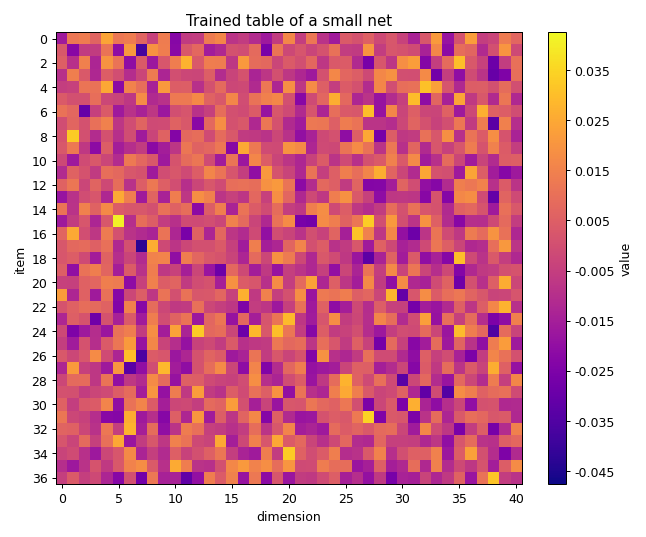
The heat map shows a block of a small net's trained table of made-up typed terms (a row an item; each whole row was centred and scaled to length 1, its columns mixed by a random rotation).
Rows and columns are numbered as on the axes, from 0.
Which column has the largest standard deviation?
38
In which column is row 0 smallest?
10
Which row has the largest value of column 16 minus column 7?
1
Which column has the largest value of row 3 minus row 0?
24
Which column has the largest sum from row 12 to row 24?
8
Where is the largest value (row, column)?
15, 5
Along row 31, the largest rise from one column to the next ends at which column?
6
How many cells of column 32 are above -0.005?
20
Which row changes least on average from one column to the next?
12
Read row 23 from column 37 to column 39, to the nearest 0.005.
-0.01 -0.025 -0.02
